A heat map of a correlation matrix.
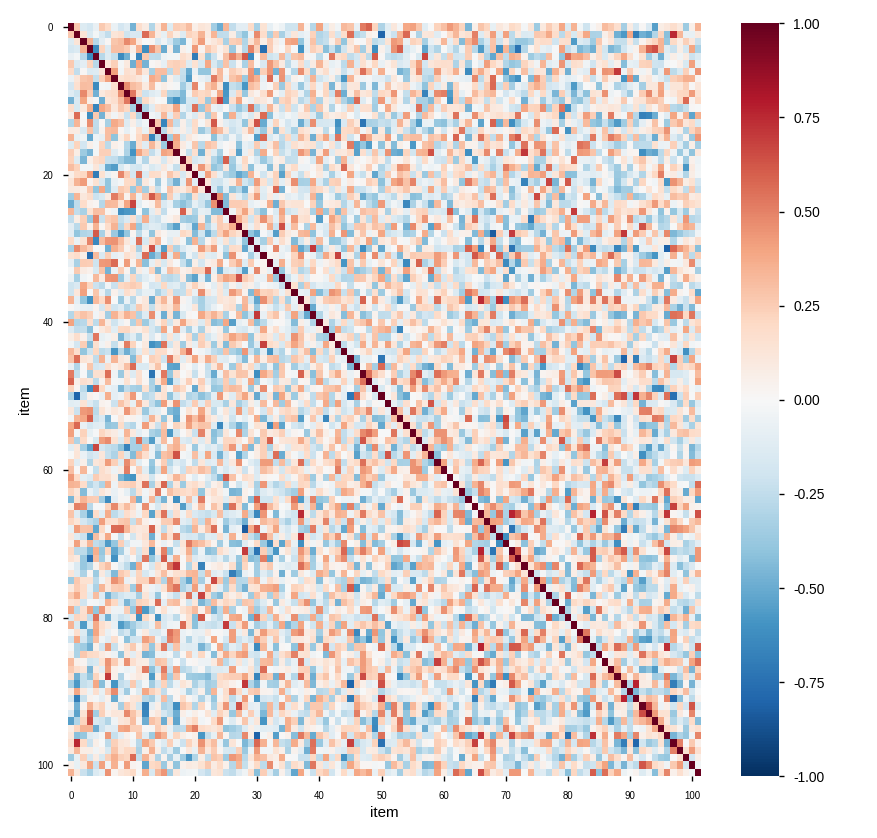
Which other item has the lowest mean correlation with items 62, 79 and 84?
30
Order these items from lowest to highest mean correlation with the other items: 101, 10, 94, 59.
94, 10, 101, 59
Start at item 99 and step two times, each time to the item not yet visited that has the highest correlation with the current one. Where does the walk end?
24
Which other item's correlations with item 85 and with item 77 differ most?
54
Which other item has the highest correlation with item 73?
17
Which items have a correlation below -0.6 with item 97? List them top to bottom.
50, 89, 91
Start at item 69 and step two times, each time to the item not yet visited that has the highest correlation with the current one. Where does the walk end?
66
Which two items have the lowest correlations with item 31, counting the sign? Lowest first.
3, 94
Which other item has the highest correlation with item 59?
86
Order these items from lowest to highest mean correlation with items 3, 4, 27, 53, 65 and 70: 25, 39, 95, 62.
62, 25, 95, 39
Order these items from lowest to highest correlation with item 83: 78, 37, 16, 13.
37, 78, 13, 16
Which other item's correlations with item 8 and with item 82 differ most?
4
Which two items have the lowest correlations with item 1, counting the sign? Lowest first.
50, 91
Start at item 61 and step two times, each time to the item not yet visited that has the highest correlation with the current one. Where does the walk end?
81
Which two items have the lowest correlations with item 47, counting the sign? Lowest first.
13, 30
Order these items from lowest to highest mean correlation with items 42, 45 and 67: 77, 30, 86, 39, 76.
77, 30, 39, 86, 76
